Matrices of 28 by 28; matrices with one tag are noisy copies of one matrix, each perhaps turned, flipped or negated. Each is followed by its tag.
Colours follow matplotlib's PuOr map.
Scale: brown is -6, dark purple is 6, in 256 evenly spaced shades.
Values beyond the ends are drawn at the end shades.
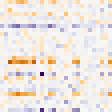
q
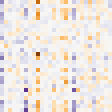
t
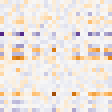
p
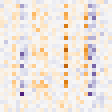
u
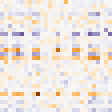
p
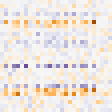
u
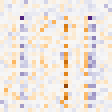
u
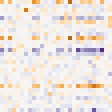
q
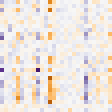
q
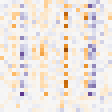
u
